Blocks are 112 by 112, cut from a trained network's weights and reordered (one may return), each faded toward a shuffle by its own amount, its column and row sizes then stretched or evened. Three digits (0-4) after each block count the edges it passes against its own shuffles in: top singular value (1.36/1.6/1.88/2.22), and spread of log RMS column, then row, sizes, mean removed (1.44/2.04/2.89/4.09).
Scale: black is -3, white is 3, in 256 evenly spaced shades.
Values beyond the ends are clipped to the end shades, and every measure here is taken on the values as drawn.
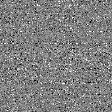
0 1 2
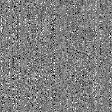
1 3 0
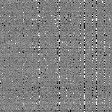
4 3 1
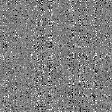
3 3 2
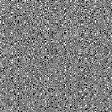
4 3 1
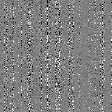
3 4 1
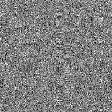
3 1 0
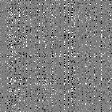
2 4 2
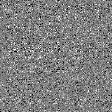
0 2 2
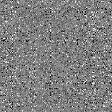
3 2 2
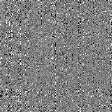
0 3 2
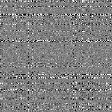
4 2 4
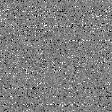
0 1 3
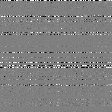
4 0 4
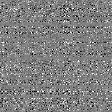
1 2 4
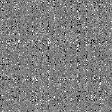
0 3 2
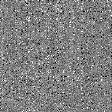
1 2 1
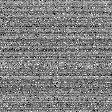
4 0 2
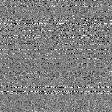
3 0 4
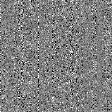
2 3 0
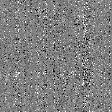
0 3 1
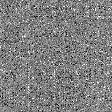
1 0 1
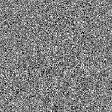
3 1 1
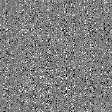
1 3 1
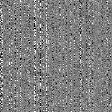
2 4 0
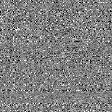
2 1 3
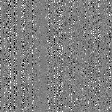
2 4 0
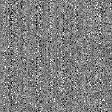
2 3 0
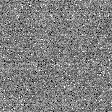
0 0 0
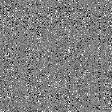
1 3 2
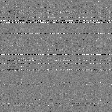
4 0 3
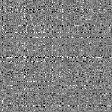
3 2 3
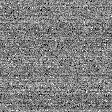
2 0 1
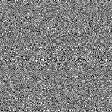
3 0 2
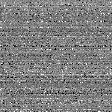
3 0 3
